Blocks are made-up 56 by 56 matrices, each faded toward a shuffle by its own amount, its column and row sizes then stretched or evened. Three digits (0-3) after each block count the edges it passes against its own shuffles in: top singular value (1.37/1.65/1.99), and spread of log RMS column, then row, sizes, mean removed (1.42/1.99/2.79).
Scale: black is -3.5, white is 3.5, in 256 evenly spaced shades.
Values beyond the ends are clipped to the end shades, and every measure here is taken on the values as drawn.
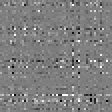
1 2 3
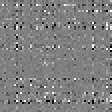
3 2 3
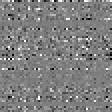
0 2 3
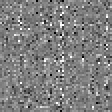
1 2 1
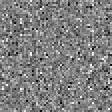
1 1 0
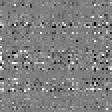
1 2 3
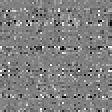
2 1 3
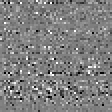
2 1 3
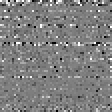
1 0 3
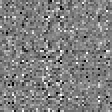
3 2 1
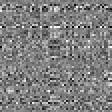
3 0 3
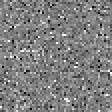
1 0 0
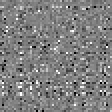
3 1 2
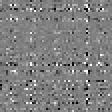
3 2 3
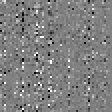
0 3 0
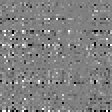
3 2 3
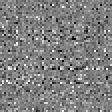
3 1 2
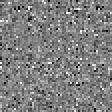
0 1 1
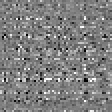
3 1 3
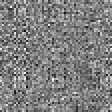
3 2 0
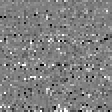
1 0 2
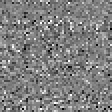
0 1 2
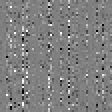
2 3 0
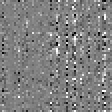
2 3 1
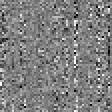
0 3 0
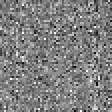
0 2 1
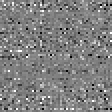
0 1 3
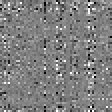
2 3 2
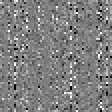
1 3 0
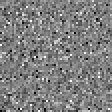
0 0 1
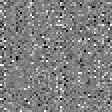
2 2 0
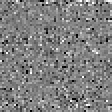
0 1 2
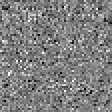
2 0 1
